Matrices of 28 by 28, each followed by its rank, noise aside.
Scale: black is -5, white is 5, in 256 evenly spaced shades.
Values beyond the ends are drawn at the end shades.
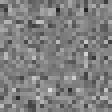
six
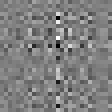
two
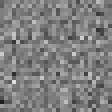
six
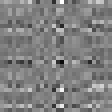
two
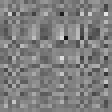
two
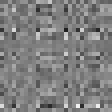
two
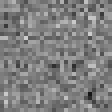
six
